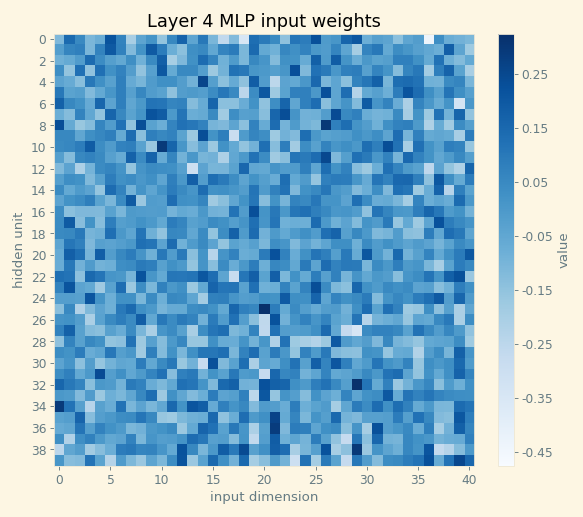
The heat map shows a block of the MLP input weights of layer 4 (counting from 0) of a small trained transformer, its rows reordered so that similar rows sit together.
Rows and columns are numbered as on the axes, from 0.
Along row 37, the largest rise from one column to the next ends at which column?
29
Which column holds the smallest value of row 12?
13
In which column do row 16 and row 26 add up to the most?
21
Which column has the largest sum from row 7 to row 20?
26
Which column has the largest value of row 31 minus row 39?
23
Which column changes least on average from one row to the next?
6
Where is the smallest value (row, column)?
0, 36
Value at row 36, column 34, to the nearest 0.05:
0.05
